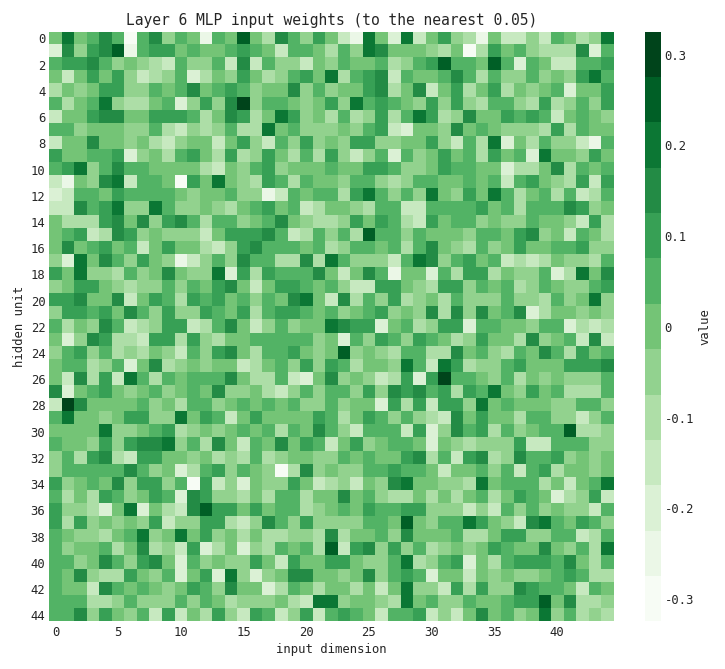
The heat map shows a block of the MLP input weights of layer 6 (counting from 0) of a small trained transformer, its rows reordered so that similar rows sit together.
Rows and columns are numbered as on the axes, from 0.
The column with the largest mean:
4
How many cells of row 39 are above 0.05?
9
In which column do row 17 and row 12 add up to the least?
1
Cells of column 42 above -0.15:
38
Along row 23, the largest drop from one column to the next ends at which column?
44
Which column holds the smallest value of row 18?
27
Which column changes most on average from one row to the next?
10
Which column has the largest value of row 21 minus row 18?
30
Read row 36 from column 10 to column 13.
-0.15 0.15 0.25 0.1
